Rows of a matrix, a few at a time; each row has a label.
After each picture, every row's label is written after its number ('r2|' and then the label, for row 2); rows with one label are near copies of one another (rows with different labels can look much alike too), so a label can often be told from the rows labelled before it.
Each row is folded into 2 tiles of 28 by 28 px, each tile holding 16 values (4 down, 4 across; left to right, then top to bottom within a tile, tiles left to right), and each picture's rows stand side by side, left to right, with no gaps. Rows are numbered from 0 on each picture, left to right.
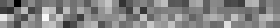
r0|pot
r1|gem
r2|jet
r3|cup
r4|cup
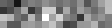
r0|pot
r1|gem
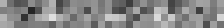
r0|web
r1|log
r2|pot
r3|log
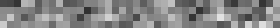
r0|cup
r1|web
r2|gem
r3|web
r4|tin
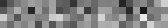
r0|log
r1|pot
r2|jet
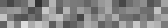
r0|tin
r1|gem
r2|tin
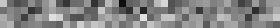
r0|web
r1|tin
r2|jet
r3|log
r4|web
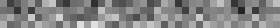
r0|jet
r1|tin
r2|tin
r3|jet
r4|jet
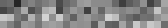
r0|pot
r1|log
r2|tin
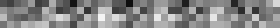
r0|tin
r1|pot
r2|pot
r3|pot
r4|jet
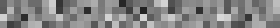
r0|gem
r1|log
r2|jet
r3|log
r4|gem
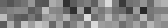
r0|tin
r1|jet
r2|jet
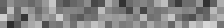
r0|gem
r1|tin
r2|jet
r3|tin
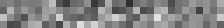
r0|gem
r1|tin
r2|pot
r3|log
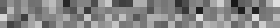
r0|gem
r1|jet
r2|cup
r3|jet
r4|jet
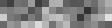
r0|tin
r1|web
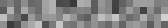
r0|gem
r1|cup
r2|log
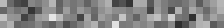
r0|web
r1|gem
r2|cup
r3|gem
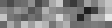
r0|tin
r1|web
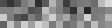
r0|tin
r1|jet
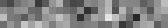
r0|tin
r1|web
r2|gem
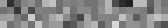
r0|jet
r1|gem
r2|cup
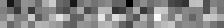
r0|jet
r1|pot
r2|pot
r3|cup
